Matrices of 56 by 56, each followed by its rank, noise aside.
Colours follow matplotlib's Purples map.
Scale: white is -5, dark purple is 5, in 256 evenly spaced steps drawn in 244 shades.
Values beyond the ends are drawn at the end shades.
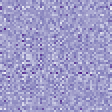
six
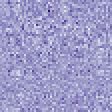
twelve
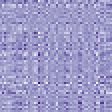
three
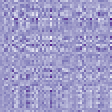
three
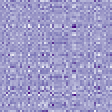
three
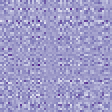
four
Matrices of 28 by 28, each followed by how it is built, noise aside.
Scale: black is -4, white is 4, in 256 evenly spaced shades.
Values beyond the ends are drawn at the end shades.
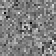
block diagonal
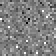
sparse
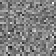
low rank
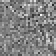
upper triangular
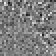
upper triangular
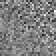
upper triangular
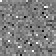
sparse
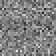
low rank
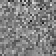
upper triangular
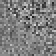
upper triangular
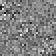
block diagonal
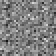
repeating rows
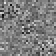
block diagonal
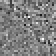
upper triangular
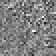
upper triangular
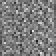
repeating rows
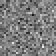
repeating rows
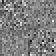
block diagonal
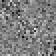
block diagonal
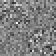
block diagonal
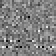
uneven rows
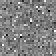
sparse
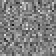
low rank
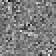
block diagonal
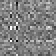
low rank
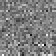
uneven rows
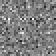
uneven rows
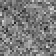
Toeplitz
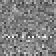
uneven rows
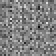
repeating rows
